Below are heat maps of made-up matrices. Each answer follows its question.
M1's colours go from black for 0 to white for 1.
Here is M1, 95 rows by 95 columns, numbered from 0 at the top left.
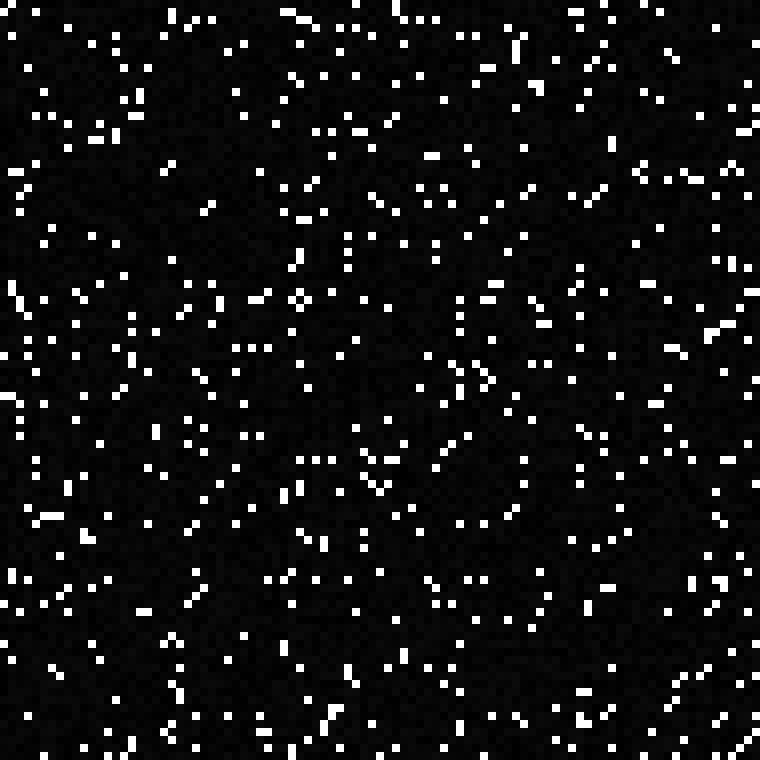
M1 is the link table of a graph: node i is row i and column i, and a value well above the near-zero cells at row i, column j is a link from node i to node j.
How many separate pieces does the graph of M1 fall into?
2
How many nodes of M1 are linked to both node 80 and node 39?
2
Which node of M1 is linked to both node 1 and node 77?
node 49
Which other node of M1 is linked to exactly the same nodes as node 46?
node 65
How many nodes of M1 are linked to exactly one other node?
3
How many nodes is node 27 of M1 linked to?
3
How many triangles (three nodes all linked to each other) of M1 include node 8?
2
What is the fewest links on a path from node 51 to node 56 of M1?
5
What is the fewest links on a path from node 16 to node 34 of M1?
5
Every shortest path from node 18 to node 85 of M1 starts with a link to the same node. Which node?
node 76
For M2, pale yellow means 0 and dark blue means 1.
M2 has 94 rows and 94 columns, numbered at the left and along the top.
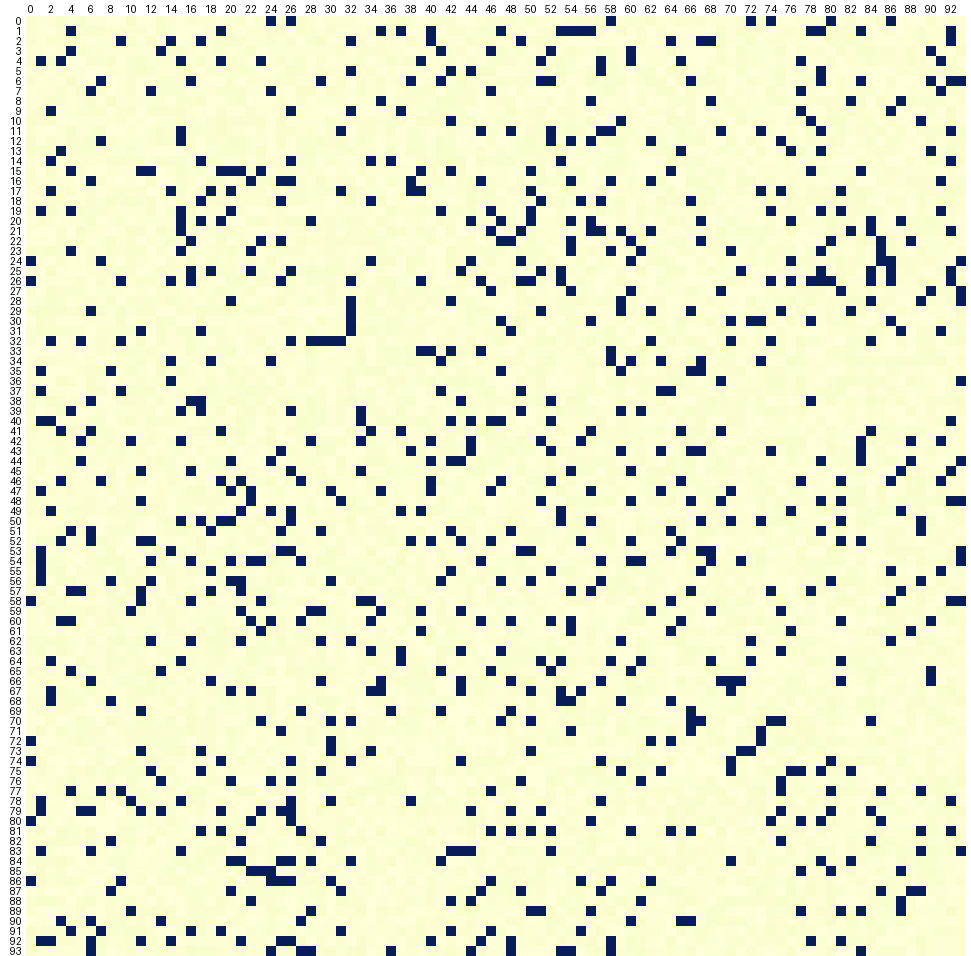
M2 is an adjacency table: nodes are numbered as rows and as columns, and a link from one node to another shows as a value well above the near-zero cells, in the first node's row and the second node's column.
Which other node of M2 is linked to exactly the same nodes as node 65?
node 3
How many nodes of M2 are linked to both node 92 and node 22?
2
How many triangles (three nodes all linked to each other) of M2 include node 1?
7
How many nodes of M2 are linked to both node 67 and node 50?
3
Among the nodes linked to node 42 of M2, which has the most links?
node 15
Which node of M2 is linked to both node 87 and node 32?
node 31
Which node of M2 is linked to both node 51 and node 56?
node 89
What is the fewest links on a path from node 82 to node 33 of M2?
4
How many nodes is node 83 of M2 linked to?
9
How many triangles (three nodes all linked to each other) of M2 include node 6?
8
